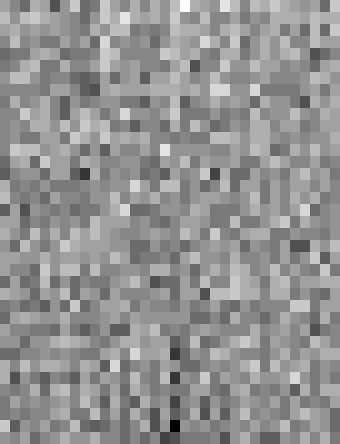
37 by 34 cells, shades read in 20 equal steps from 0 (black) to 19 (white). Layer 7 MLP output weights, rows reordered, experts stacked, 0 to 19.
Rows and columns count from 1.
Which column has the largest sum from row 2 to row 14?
18
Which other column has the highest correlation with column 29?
24
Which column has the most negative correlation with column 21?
25
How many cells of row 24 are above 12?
9
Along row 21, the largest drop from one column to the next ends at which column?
30
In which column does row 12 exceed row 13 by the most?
11
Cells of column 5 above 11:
14
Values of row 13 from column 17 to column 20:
17 11 11 11
